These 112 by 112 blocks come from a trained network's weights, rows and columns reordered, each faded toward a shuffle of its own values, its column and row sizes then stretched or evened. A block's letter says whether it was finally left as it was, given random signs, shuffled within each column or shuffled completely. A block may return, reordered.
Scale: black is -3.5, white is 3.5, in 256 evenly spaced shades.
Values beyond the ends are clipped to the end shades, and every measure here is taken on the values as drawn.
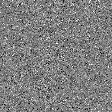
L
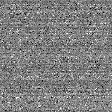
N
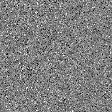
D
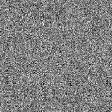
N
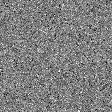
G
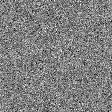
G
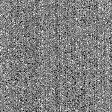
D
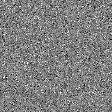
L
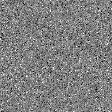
D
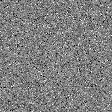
G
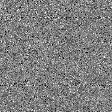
L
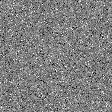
G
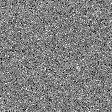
G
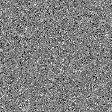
D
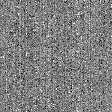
D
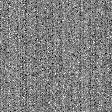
D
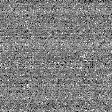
N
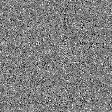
L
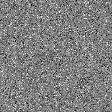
D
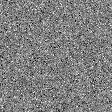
G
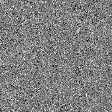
D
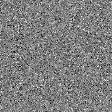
L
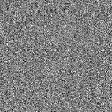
N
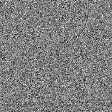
L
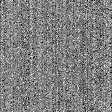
D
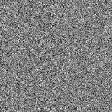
N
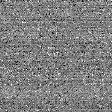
N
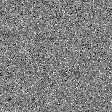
G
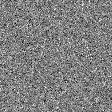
G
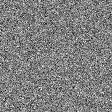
G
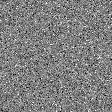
G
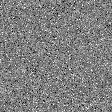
G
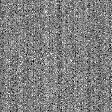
N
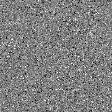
L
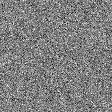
G
